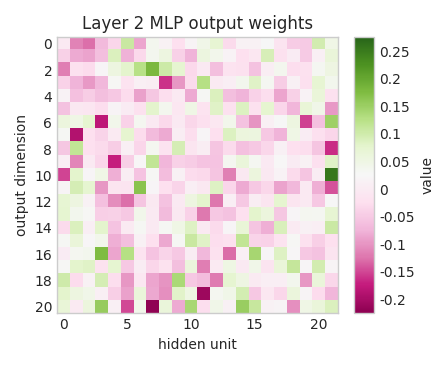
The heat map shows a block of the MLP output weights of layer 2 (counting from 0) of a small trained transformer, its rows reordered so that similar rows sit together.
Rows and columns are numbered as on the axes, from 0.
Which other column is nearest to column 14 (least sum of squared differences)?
10
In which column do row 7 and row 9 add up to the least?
1
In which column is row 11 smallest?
21
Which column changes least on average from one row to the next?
2
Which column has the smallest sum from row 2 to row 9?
3
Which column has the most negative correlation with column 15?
9
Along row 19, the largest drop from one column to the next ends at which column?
11
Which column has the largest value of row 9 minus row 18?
7
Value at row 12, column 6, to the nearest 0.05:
-0.05
